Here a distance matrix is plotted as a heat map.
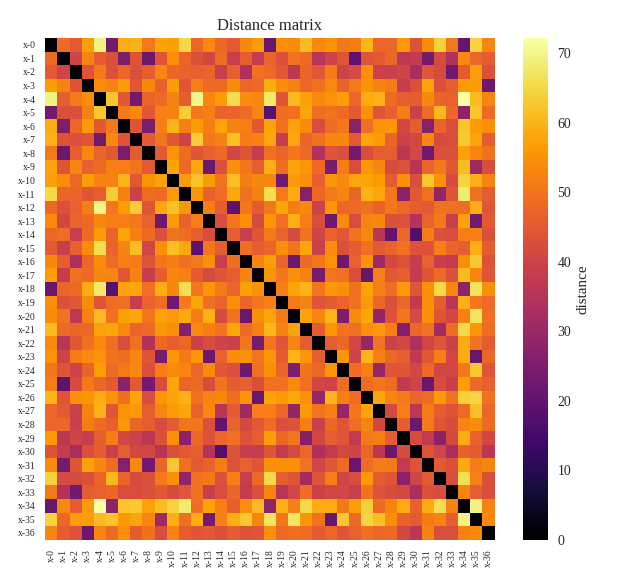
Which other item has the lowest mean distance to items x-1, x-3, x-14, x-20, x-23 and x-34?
x-30
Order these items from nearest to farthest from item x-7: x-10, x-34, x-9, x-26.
x-10, x-9, x-26, x-34
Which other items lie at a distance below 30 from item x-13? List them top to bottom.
x-9, x-23, x-35
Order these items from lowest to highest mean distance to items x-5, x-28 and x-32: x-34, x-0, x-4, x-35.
x-0, x-34, x-4, x-35
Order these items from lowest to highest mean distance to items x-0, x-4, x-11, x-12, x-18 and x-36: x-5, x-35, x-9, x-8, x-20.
x-5, x-8, x-9, x-20, x-35
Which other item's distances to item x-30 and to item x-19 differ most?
x-14
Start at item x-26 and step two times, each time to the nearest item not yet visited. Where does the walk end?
x-22
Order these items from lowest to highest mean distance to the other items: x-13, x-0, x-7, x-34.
x-13, x-7, x-0, x-34
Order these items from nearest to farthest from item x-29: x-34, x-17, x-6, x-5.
x-6, x-17, x-5, x-34
